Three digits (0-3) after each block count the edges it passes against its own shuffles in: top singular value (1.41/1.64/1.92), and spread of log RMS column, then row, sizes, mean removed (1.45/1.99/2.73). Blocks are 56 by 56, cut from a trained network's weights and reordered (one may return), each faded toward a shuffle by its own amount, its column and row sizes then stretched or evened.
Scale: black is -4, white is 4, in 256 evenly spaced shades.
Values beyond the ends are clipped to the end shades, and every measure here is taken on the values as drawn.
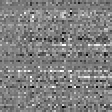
2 2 3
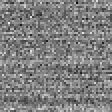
2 1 0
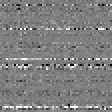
3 0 3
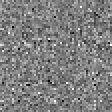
0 1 1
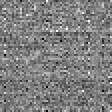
1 2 0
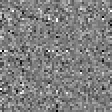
1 2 1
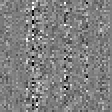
1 3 0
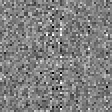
2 2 0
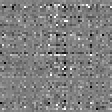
1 2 3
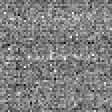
1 1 0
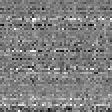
2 0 3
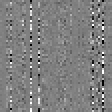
3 3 0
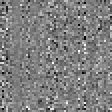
2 3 0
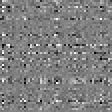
3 2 3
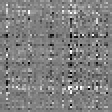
2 3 2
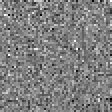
0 1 1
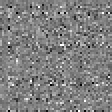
0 2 2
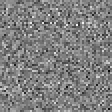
1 0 1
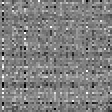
3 3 1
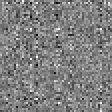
3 2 1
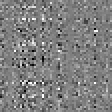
3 3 2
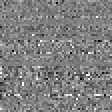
0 0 3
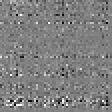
2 2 3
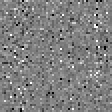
0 2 0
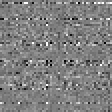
1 1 3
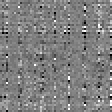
2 3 1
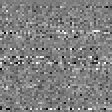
0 0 3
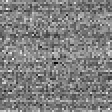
2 0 0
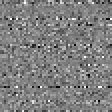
0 0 3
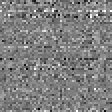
0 1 3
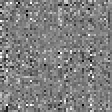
0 3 2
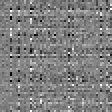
3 3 1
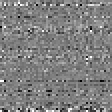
0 1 3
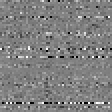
2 0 3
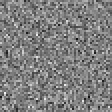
0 0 0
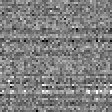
3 1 1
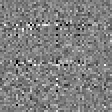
3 1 2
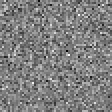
0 0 1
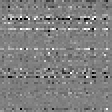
3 2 3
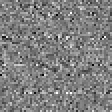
0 0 2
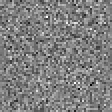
0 1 0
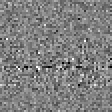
0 0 2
